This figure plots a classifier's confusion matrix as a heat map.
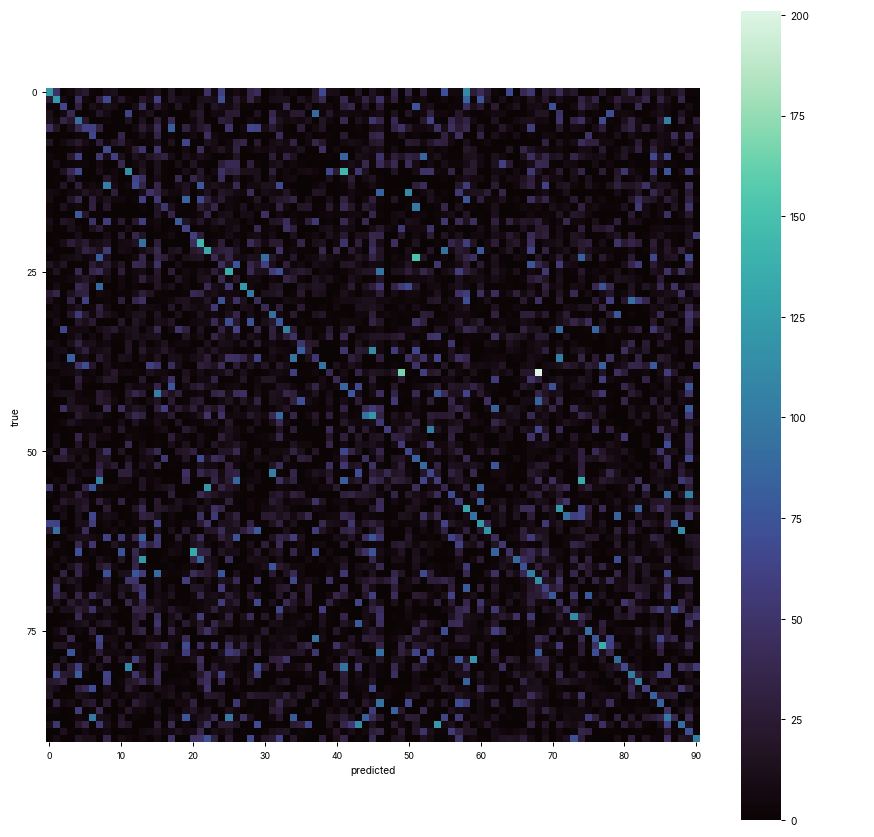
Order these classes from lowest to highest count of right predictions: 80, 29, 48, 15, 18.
48, 29, 15, 80, 18
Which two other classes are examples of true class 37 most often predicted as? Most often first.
71, 34
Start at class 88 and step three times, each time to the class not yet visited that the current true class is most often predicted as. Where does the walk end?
43
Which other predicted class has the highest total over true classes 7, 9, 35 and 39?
68
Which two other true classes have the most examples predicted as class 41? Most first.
11, 80
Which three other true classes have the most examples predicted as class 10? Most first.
64, 62, 44
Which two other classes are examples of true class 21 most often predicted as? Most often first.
13, 58
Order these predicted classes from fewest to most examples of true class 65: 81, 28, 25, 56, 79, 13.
56, 28, 81, 25, 79, 13
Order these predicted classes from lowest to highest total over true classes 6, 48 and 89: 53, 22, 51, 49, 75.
53, 51, 22, 49, 75
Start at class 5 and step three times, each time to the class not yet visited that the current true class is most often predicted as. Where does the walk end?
86
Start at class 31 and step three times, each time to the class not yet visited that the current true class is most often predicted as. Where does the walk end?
72
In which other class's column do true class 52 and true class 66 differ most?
62
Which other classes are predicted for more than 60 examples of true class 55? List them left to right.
6, 22, 60
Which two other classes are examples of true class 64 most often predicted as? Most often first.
20, 62
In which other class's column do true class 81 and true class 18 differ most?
4
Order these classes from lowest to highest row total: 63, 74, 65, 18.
74, 63, 65, 18
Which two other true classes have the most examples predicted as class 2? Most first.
33, 44
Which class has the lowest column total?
47
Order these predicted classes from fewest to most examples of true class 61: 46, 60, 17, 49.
49, 17, 60, 46
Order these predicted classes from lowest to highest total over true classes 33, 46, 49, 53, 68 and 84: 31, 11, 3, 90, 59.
90, 3, 59, 11, 31
